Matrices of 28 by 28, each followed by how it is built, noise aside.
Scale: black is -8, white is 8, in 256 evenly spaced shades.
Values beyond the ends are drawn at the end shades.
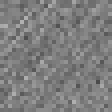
Hankel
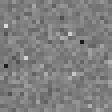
sparse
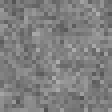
smooth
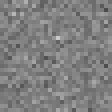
repeating rows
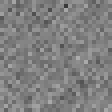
Hankel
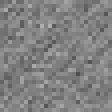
Hankel
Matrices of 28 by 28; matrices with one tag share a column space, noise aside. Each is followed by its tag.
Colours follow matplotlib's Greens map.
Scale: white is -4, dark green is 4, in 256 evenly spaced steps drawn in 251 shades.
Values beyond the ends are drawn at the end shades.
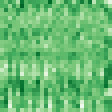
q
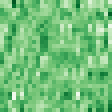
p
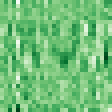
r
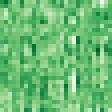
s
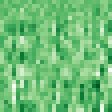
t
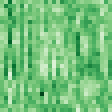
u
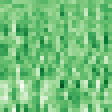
t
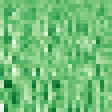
t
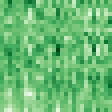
s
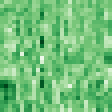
t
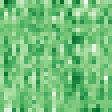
s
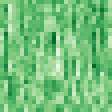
u
